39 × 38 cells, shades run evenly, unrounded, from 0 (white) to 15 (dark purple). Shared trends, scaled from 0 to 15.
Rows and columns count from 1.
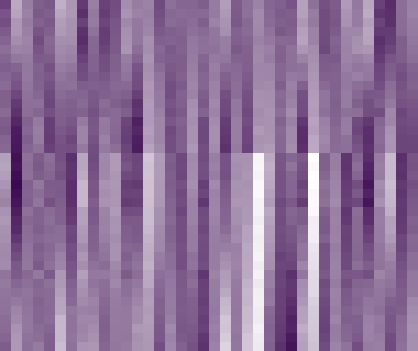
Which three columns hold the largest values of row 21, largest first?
2, 34, 7
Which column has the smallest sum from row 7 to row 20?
29
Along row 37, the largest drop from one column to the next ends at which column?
28
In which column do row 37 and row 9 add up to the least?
24
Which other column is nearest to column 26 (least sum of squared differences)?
19
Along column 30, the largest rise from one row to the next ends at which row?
18
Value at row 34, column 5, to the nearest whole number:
9
